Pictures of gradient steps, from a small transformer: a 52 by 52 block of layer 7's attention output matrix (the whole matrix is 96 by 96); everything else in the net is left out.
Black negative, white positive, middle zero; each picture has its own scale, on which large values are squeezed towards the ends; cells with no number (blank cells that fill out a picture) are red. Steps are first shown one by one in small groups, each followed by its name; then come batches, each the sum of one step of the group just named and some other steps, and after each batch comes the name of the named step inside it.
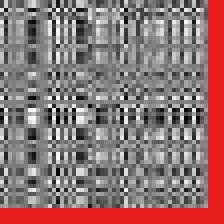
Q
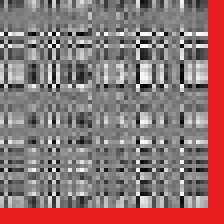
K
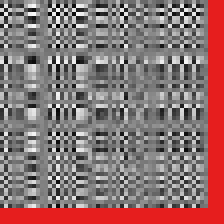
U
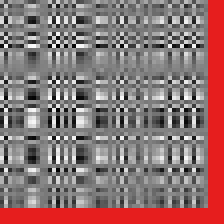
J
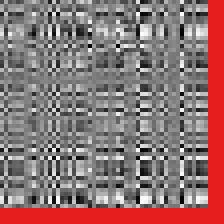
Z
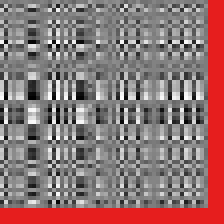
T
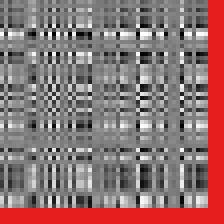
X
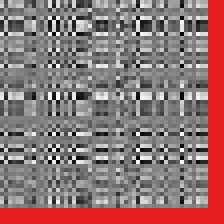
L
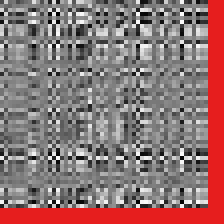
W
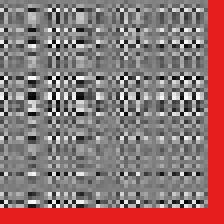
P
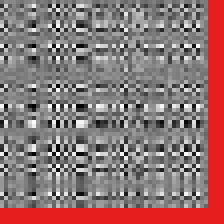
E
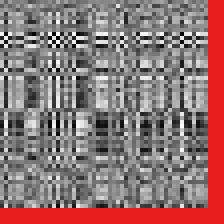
J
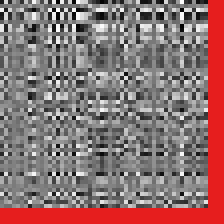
P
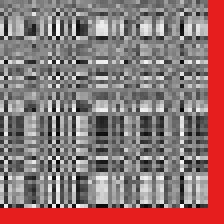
W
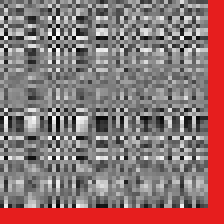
J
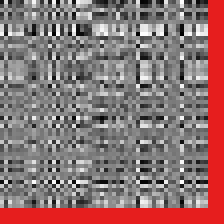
K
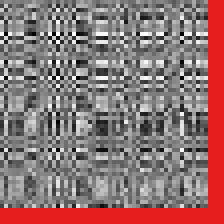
Q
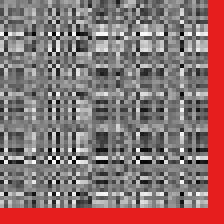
L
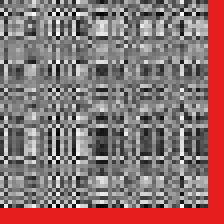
U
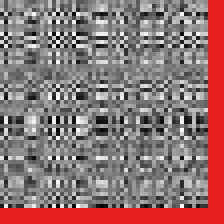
J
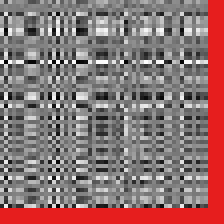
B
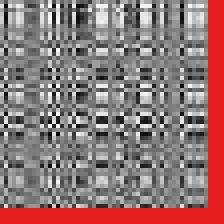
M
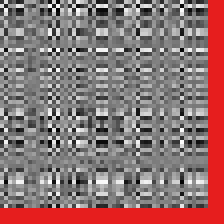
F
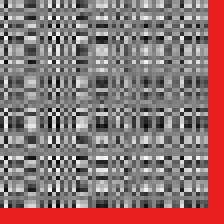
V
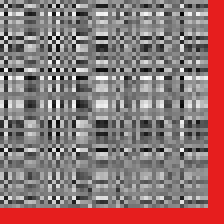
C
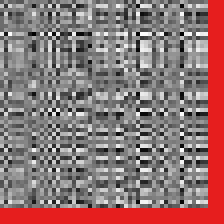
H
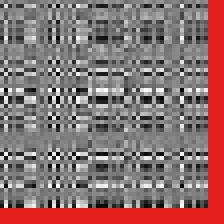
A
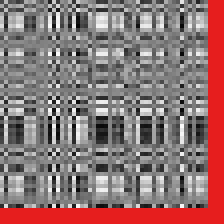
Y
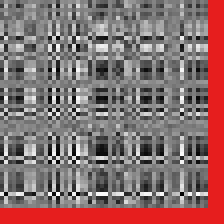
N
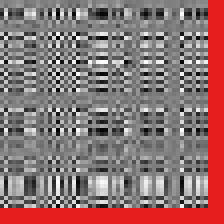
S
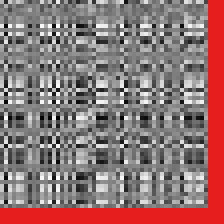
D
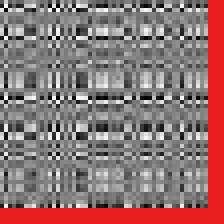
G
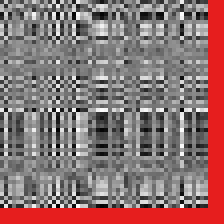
S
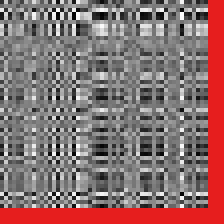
N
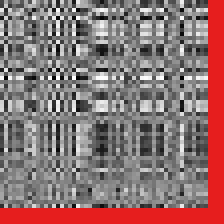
C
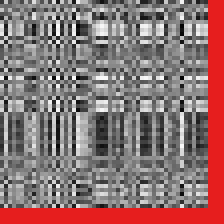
C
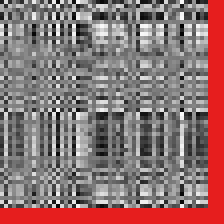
H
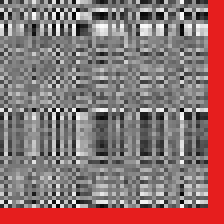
H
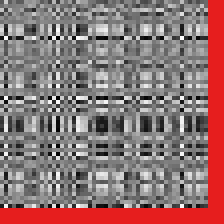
G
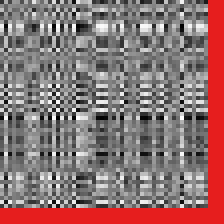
D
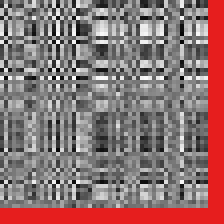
C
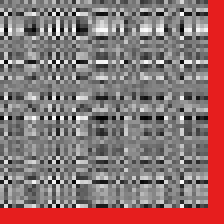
B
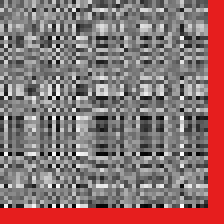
A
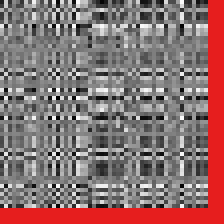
A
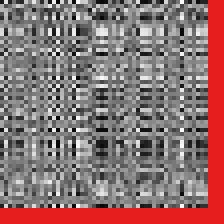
F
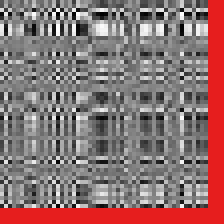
B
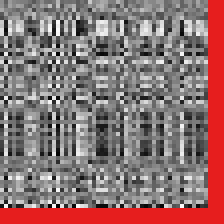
B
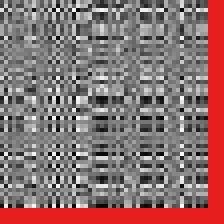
A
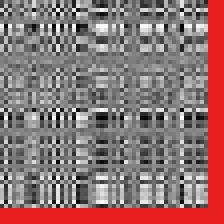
D
